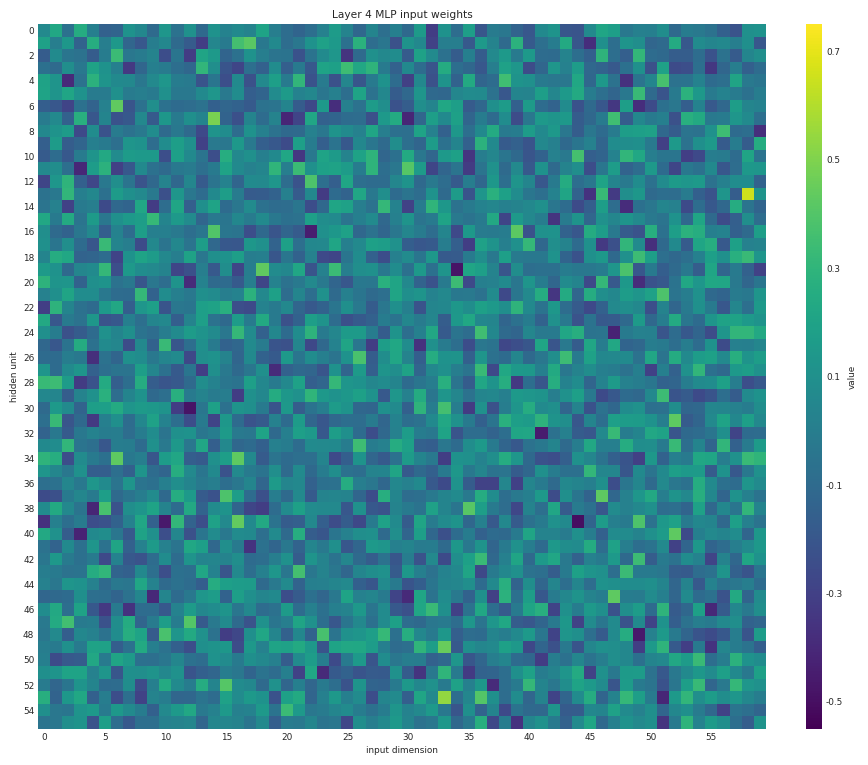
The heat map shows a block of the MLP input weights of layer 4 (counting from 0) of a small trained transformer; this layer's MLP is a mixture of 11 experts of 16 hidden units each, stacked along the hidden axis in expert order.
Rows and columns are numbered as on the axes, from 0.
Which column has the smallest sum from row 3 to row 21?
35
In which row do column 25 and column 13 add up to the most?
3
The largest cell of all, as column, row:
58, 13
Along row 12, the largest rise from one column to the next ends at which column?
22
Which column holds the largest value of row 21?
51
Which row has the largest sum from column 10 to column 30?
11
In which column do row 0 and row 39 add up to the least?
44
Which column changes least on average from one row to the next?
29
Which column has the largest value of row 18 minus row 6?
49
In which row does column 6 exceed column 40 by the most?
34
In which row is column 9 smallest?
45
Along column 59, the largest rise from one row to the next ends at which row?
9
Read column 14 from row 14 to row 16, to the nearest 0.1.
0.2 0 0.4
